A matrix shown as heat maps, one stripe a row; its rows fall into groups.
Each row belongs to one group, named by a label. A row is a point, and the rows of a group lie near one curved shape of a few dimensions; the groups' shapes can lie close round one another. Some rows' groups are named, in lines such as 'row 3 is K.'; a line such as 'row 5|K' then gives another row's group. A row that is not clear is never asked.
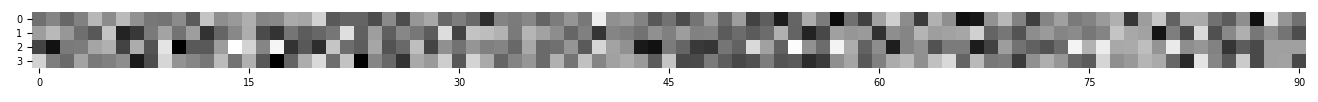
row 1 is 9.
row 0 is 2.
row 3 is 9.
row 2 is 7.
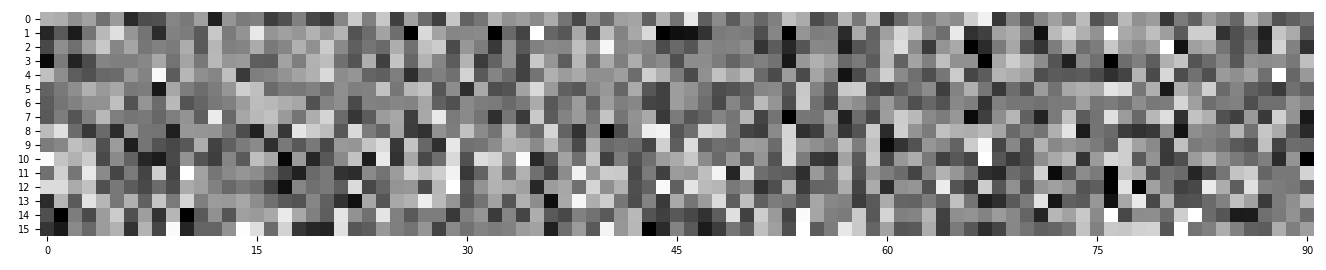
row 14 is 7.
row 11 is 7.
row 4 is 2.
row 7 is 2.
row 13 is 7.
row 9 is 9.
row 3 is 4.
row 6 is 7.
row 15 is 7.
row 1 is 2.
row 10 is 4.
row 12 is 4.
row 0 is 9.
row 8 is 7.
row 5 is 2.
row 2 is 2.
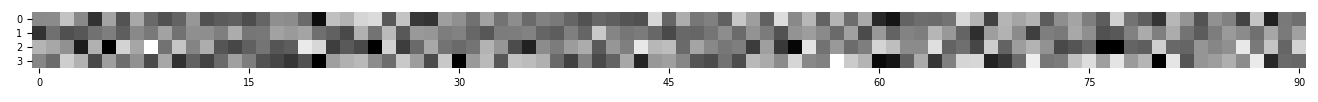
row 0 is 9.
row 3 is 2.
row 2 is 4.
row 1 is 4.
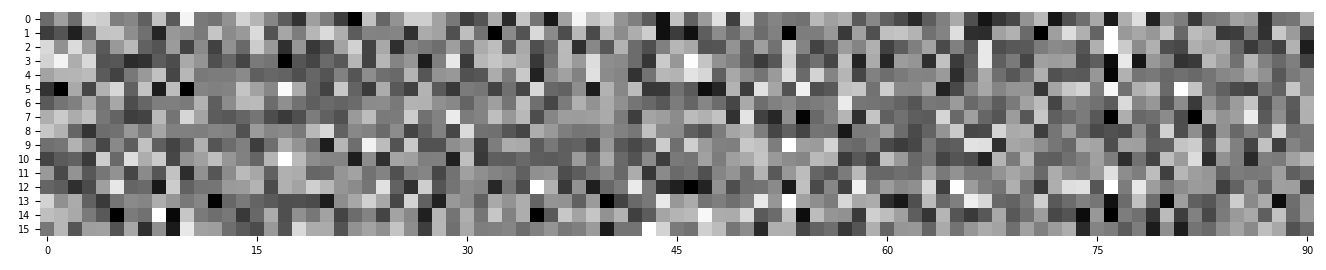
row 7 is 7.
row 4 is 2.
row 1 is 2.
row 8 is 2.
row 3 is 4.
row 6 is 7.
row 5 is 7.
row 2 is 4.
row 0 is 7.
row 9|9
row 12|2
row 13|2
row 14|2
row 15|7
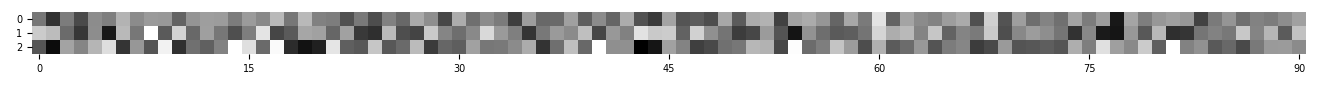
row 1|4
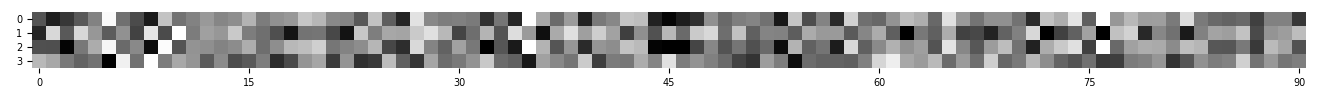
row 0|2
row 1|7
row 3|4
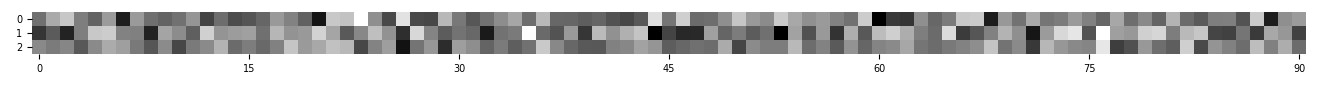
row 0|9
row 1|2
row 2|7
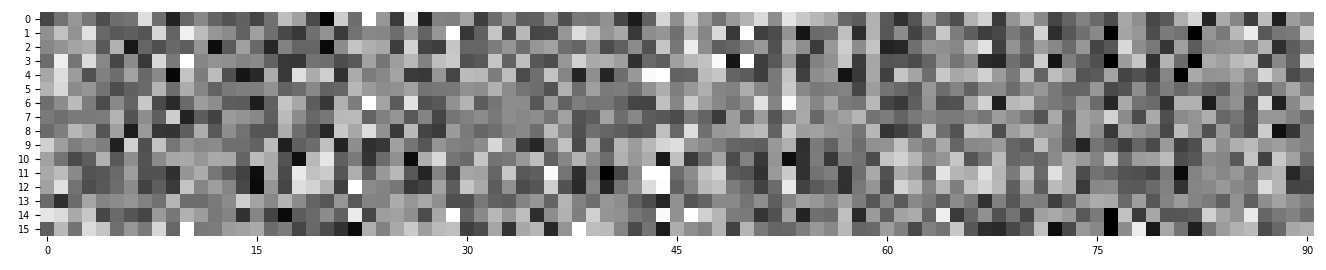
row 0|9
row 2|9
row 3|7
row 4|7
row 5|2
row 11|7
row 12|7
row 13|7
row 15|7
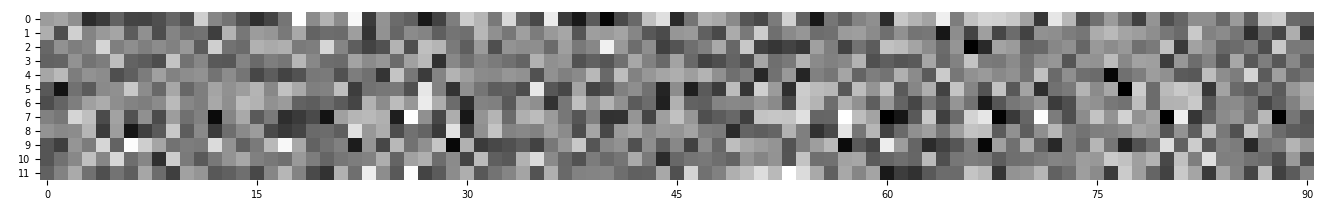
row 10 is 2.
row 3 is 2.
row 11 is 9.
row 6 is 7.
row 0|7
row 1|4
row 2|2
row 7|2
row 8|9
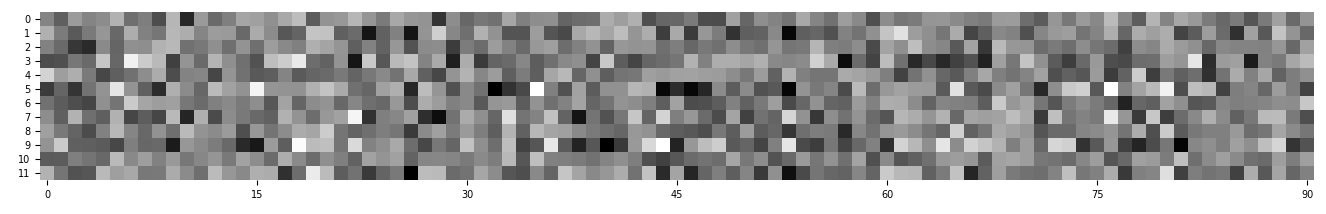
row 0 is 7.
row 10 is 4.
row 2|4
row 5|2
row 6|4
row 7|7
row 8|2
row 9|7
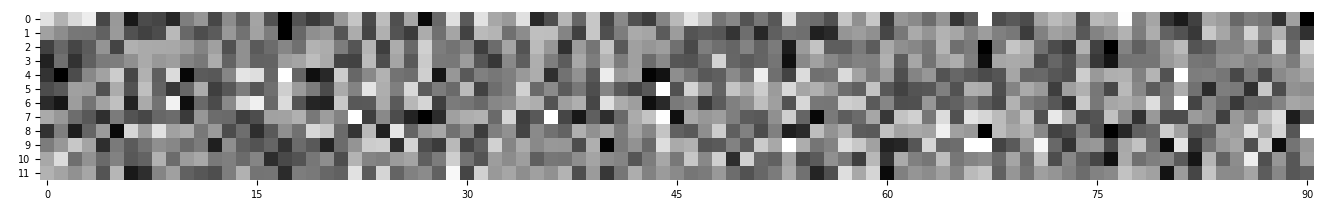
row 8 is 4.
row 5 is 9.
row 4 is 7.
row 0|4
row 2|4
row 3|4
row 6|7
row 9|2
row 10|7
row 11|9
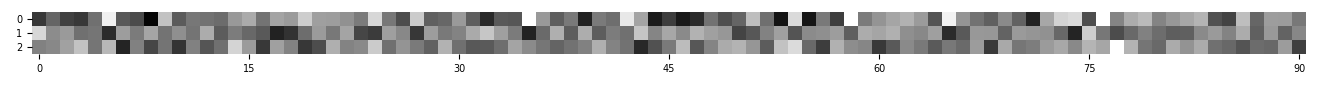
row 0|2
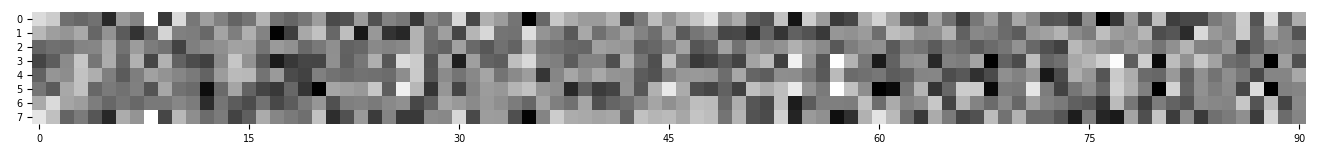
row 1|9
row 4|7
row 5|2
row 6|7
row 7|2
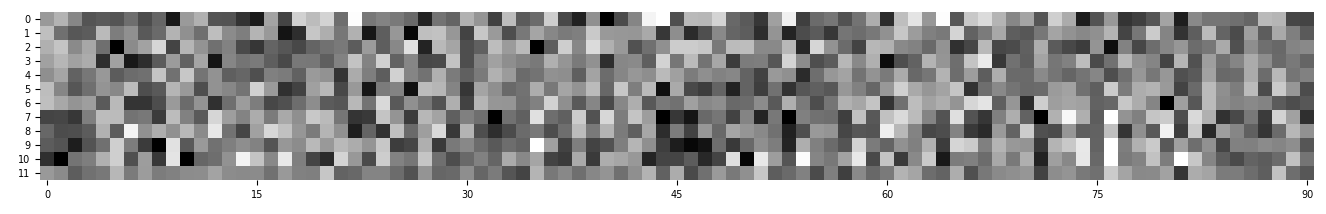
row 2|2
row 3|9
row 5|9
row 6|9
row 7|2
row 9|2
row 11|2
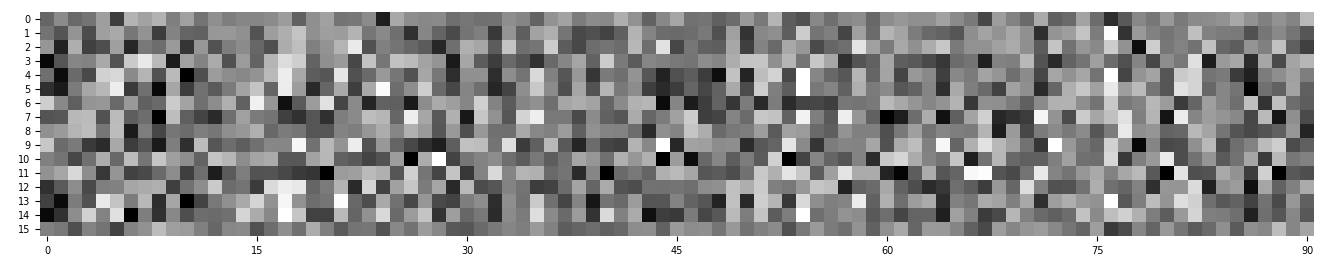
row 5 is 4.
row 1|7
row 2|7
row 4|7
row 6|9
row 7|2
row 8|4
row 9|7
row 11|2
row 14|4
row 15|4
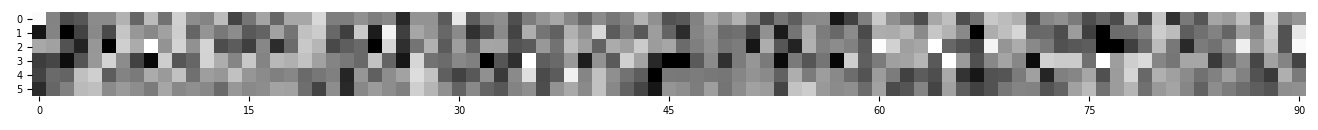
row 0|2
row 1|4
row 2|4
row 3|2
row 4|7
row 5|7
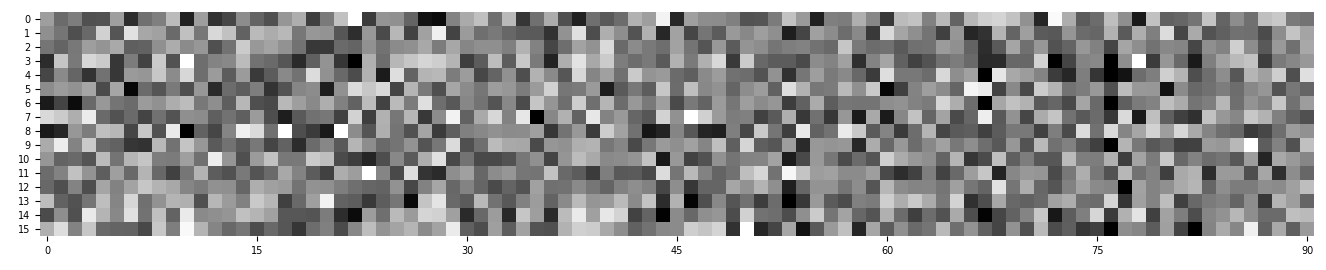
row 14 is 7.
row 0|7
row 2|7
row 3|7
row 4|4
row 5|9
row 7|4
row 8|7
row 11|9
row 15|7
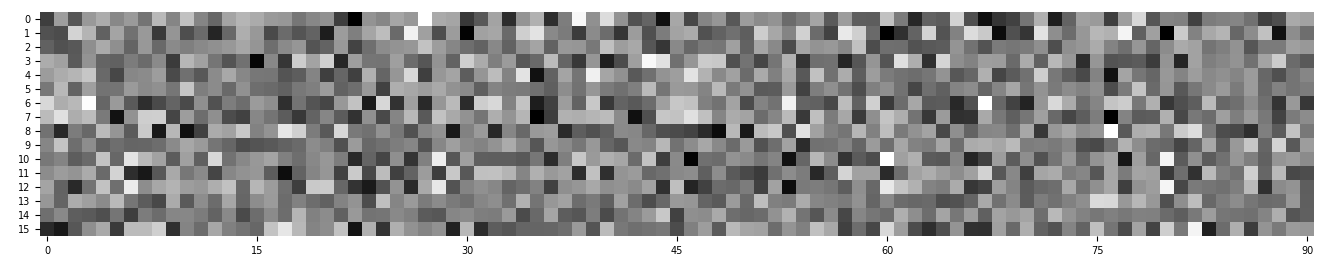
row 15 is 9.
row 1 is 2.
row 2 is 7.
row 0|7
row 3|7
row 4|2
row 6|4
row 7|2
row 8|7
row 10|9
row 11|9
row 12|9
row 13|4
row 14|7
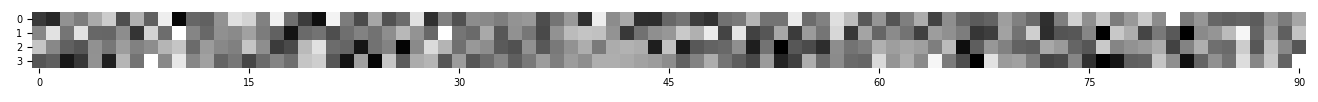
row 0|7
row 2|9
